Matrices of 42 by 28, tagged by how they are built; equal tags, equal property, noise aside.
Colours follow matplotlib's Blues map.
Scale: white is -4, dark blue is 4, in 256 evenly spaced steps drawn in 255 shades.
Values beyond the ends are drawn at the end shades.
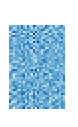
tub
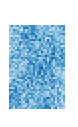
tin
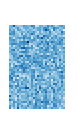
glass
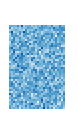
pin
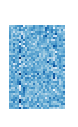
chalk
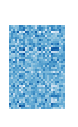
tub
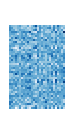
tub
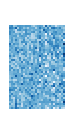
chalk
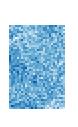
tin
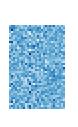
chalk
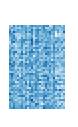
glass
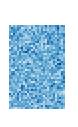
pin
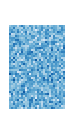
pin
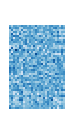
glass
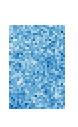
tin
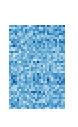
glass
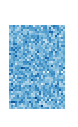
pin
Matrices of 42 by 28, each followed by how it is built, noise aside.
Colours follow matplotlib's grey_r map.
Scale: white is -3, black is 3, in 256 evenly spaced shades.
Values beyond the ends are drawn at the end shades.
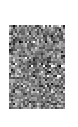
uneven rows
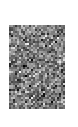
Hankel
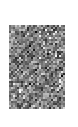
Hankel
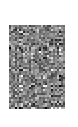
low rank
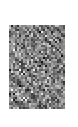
Toeplitz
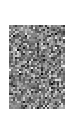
noise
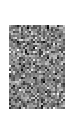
noise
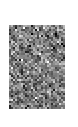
Toeplitz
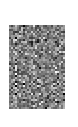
low rank
